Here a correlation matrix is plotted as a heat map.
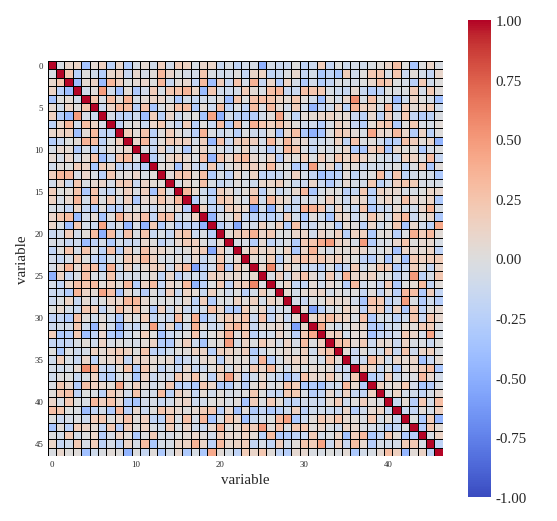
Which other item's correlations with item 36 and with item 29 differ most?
31
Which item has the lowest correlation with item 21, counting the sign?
4
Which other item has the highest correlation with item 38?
8
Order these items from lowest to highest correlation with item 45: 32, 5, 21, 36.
21, 5, 36, 32
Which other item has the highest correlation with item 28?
42
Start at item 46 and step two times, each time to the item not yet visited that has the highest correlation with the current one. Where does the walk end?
6
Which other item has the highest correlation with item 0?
41
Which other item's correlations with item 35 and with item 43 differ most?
20
